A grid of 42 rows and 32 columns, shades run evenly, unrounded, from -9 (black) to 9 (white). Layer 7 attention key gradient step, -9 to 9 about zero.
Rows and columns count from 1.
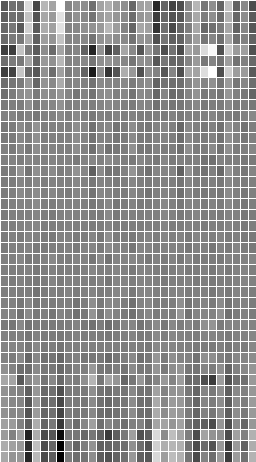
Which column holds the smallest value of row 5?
12
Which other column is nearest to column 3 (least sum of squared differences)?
30
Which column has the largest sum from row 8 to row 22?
29
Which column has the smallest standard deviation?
9
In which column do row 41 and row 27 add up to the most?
20
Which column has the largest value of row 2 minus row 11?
8
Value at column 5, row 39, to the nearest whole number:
3
